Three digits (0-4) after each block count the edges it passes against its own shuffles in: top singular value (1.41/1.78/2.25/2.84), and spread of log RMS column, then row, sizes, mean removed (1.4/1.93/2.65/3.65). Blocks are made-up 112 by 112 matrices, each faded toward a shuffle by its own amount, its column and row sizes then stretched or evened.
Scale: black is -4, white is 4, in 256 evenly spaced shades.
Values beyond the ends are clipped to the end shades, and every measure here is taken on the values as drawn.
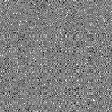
4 1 1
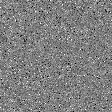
0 0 0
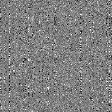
2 3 0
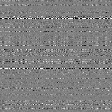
4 0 4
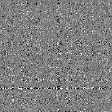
2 3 3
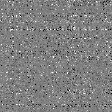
2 2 3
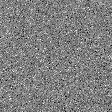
0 0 0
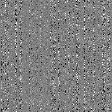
0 4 1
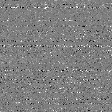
0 0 3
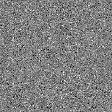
1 1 1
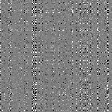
4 4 3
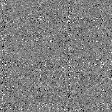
1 2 2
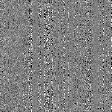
1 4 0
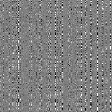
4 4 0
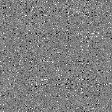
1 2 2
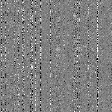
3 4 0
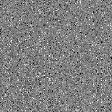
2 2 0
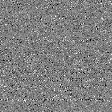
2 0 2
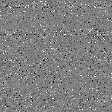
2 1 2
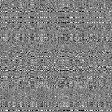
4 1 4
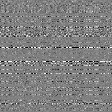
4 0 4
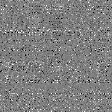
2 1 3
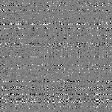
3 2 4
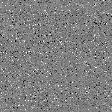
0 1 2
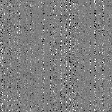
1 4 1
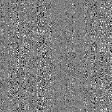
1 4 1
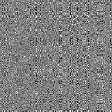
4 3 2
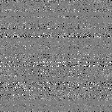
1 2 4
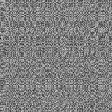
4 0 2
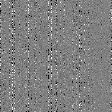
2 4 0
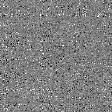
0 2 2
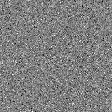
2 0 0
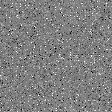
1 1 0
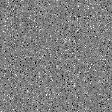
1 2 0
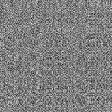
3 1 0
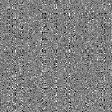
3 3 1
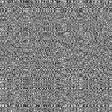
4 0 3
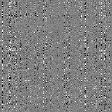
3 4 2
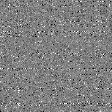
0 1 3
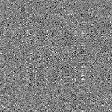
3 1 2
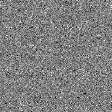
0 1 2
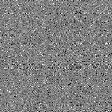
3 0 2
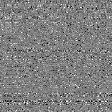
3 0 3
